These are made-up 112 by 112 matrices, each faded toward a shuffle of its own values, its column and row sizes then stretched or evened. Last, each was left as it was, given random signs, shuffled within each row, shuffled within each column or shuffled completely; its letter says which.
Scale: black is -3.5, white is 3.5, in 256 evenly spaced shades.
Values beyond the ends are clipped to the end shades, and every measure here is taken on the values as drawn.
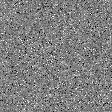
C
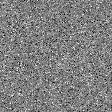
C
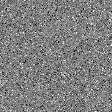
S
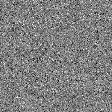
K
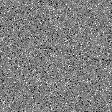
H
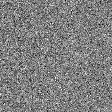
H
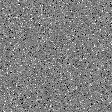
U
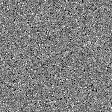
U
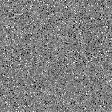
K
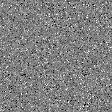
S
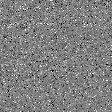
S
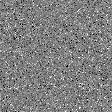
S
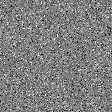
U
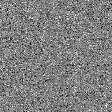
K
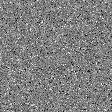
C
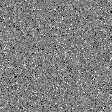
K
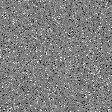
H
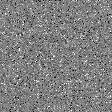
C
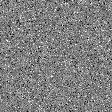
U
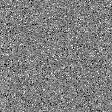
S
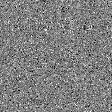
K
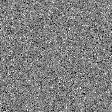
S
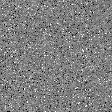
S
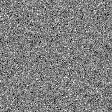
H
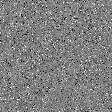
C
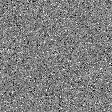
U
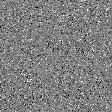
K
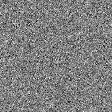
K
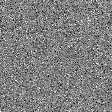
H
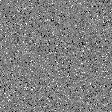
K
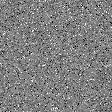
U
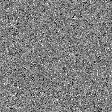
S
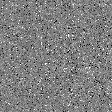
S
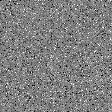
S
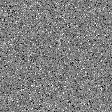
C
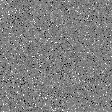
H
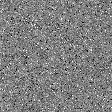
U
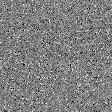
S
